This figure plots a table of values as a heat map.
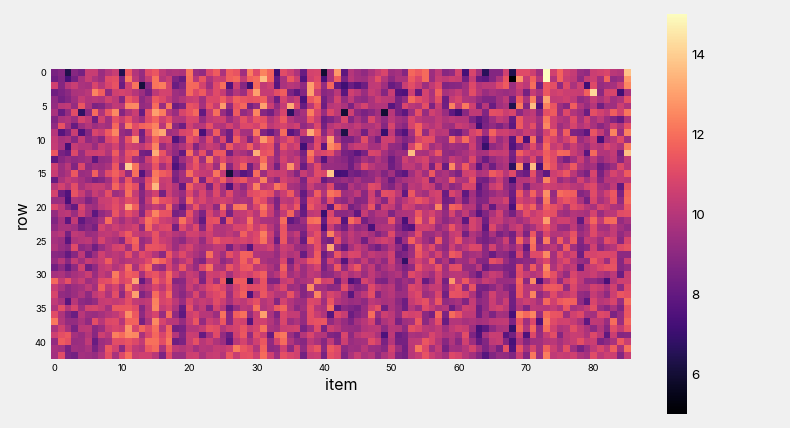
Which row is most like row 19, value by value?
34
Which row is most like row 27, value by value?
29
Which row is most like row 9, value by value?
6
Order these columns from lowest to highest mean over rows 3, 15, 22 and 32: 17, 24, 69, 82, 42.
42, 69, 82, 17, 24
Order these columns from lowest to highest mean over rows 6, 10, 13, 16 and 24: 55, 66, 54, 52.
52, 66, 55, 54
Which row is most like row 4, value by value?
25
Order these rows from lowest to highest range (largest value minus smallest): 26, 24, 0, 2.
24, 26, 2, 0
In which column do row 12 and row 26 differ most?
53
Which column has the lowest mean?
68
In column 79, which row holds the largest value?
3
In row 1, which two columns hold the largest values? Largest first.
73, 31
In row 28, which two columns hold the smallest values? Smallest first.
52, 43
